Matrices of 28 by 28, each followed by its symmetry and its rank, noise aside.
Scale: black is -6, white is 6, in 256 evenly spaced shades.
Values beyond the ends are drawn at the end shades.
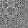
symmetric, rank two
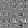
antisymmetric, rank two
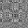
no symmetry, rank two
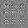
no symmetry, rank two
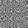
no symmetry, rank three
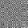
no symmetry, rank two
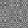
no symmetry, rank two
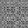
no symmetry, rank two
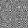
no symmetry, rank three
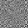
antisymmetric, rank two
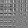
antisymmetric, rank two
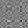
no symmetry, rank two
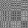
symmetric, rank one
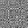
symmetric, rank three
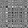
symmetric, rank one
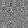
no symmetry, rank three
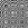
symmetric, rank two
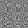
no symmetry, rank three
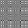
symmetric, rank one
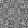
symmetric, rank three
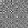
symmetric, rank two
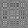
symmetric, rank one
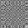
symmetric, rank two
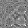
symmetric, rank three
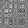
symmetric, rank two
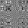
symmetric, rank three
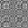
symmetric, rank two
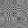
symmetric, rank one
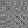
symmetric, rank three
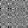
no symmetry, rank two
